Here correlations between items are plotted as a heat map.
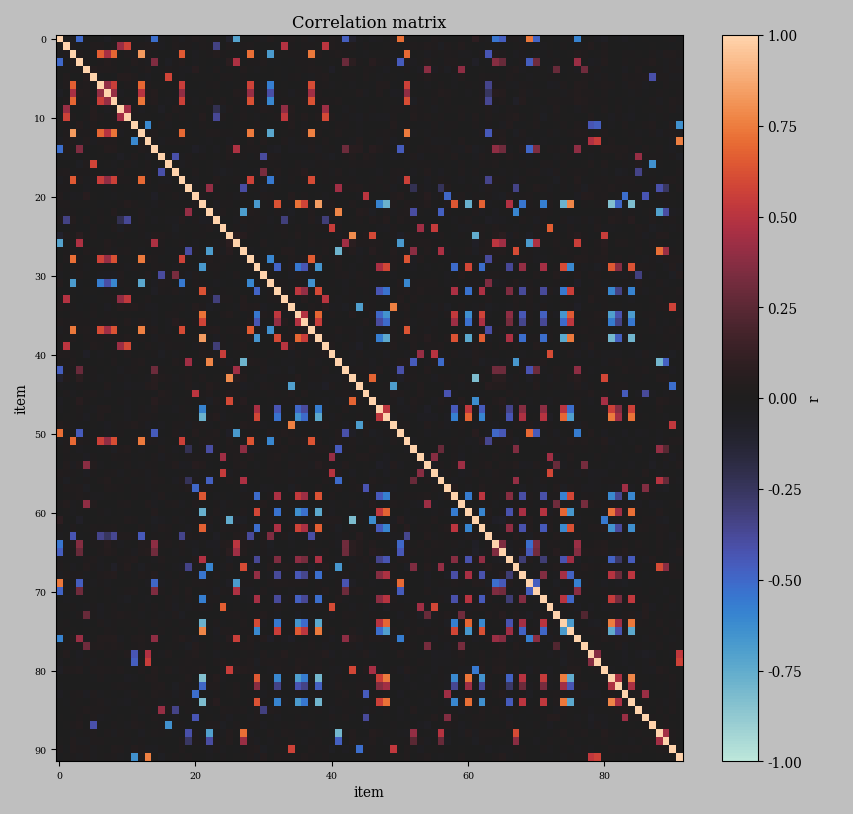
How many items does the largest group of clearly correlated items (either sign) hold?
19
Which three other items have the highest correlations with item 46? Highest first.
43, 25, 80
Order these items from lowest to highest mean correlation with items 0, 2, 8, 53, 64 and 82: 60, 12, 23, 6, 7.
23, 60, 7, 6, 12
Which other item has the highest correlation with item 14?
26
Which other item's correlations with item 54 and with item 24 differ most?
72
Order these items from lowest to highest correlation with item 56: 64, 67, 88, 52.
64, 52, 67, 88
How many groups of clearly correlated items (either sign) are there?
13
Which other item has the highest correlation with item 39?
10
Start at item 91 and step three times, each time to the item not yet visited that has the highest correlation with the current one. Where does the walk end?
78
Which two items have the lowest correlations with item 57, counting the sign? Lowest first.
20, 45
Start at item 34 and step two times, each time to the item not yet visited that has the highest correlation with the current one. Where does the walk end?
90
